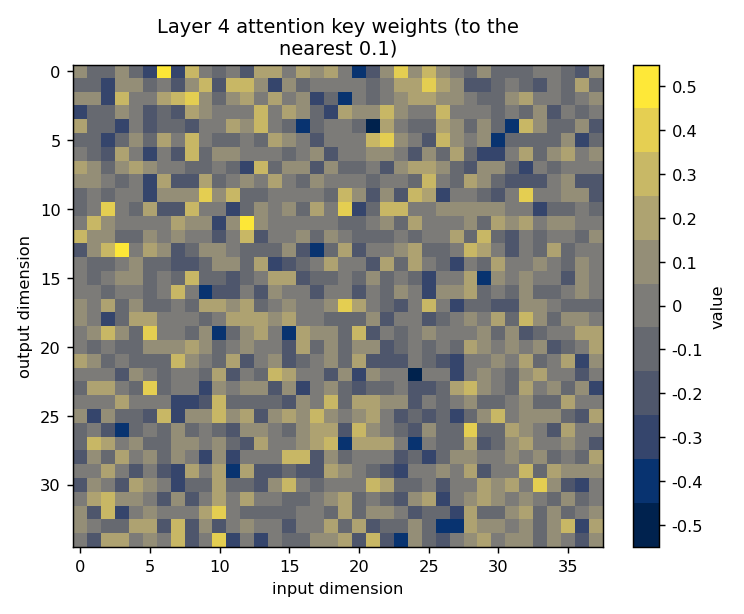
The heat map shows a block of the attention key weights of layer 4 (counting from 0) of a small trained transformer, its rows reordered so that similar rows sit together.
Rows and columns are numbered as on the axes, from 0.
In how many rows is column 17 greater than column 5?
13
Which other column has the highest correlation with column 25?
9
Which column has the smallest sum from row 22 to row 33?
24
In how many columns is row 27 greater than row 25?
18
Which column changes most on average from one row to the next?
2
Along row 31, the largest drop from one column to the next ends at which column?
26
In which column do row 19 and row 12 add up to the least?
10
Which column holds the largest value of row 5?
22
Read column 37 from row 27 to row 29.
-0.2 0.2 0.1
